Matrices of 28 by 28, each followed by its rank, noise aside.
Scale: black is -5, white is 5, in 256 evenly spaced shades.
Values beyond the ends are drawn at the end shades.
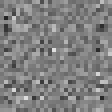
four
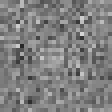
five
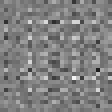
two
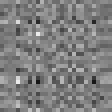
two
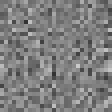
four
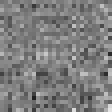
three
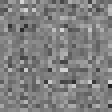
three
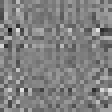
three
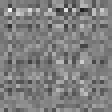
two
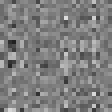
three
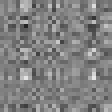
two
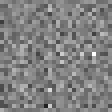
four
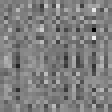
three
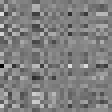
two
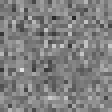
five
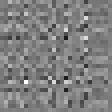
three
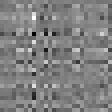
two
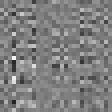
three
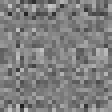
four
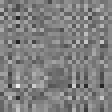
two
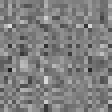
three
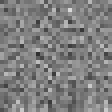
five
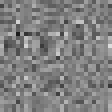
four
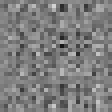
three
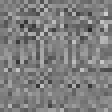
four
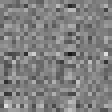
two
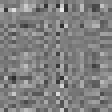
two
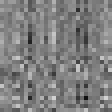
two
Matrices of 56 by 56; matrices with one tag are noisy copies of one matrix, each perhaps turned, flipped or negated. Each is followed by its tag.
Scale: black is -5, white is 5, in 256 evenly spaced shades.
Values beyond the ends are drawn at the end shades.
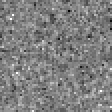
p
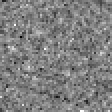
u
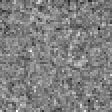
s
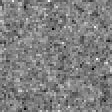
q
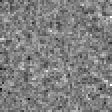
s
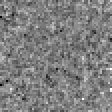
s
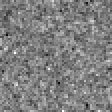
q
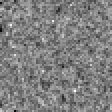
u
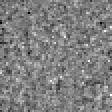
s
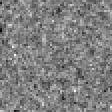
u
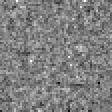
s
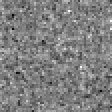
p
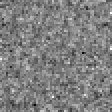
q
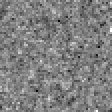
u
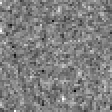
u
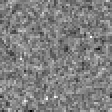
u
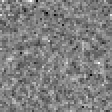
u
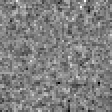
s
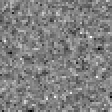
u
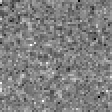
p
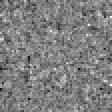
s
